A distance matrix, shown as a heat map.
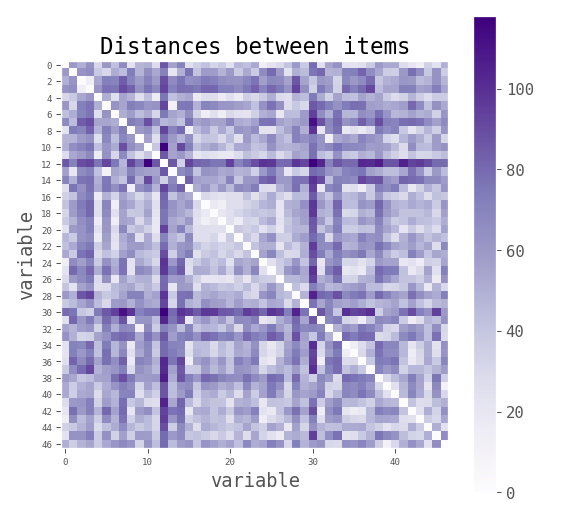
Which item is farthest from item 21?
30
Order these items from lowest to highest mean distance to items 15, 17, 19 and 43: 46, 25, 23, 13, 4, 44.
4, 25, 44, 23, 46, 13
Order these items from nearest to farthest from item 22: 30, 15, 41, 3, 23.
23, 41, 15, 3, 30
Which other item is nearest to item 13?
5
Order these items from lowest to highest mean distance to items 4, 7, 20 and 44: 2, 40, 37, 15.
40, 37, 15, 2
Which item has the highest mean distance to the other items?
12
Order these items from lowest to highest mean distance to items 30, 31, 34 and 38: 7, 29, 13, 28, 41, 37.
41, 29, 37, 13, 28, 7
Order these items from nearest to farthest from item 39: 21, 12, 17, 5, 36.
21, 5, 17, 36, 12
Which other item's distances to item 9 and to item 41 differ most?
32
